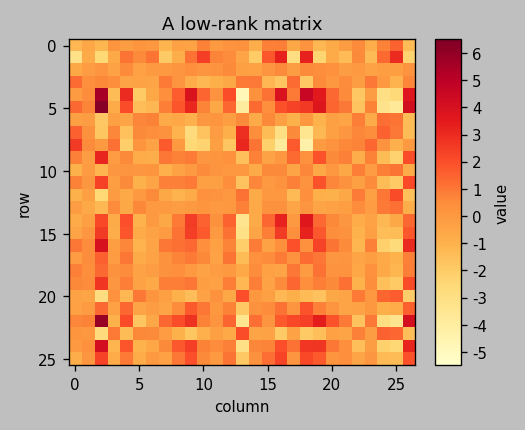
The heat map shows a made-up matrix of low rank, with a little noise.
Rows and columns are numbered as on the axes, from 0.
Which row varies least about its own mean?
2
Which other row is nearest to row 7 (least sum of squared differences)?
23
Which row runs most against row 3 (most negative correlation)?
1
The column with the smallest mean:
13
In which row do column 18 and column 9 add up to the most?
4
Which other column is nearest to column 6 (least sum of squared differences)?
11
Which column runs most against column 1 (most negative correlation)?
25
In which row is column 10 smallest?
8
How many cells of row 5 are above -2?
24
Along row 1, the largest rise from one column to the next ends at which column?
18
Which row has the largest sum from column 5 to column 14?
22
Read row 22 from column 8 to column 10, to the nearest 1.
2 3 1
